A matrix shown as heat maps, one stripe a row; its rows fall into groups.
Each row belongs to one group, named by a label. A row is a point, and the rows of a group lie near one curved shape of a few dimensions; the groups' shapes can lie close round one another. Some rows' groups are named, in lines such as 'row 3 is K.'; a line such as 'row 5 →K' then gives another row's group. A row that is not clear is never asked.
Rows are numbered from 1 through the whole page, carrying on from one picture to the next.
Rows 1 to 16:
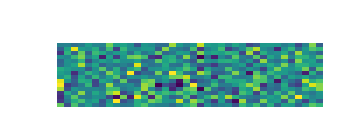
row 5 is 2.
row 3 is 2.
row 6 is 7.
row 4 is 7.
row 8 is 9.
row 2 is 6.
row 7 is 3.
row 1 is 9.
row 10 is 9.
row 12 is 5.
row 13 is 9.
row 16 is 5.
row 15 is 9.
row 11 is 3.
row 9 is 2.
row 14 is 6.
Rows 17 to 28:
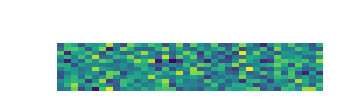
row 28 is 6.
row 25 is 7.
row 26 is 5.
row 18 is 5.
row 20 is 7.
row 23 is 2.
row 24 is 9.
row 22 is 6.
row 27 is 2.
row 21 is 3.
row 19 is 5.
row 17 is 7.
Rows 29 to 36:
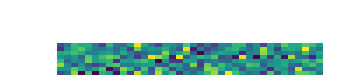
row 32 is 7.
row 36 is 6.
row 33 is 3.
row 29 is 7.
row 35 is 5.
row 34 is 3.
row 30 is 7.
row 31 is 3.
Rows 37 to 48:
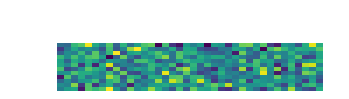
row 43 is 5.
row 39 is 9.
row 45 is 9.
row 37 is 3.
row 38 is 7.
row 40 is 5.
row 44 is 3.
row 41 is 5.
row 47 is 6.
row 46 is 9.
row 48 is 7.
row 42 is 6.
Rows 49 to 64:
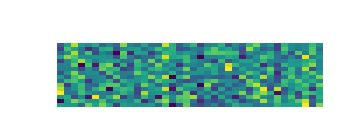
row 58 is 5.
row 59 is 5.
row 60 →5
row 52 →3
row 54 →6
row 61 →9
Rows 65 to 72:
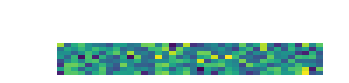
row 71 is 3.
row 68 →6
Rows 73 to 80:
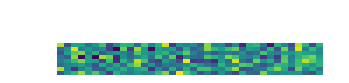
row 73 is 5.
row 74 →6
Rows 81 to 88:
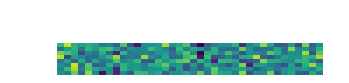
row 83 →3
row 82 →7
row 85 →2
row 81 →3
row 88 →5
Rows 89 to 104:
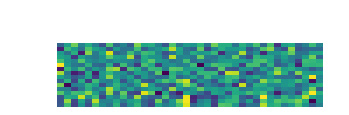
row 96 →6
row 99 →5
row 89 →5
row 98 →2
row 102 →7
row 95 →9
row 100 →9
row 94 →3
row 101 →3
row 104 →2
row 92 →9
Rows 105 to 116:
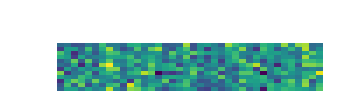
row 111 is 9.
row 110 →6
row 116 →7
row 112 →3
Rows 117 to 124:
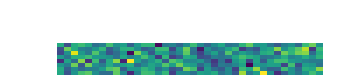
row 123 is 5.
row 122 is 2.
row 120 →3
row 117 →3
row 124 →9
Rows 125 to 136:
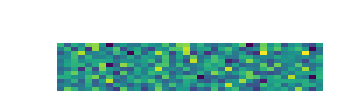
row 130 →5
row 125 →5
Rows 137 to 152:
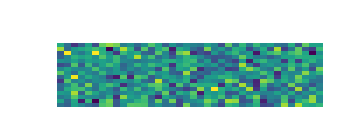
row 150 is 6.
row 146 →2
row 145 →6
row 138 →5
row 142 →7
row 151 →6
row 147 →7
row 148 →2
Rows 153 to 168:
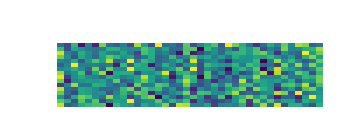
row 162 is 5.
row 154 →5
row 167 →9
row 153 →6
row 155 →9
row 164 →9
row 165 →6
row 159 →7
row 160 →5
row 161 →5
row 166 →3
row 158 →6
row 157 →7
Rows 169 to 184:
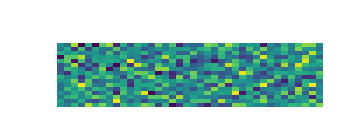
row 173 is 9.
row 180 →2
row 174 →6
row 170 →2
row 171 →6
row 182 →7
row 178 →6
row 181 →6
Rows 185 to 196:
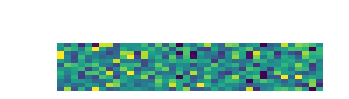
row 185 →6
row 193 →6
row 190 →2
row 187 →9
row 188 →9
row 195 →9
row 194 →2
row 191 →5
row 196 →2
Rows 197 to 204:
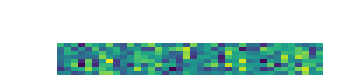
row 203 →3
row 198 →2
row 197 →7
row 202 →6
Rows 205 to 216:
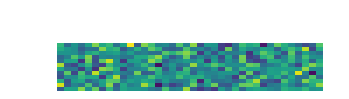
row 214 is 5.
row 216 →7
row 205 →7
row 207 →2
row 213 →9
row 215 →3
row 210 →3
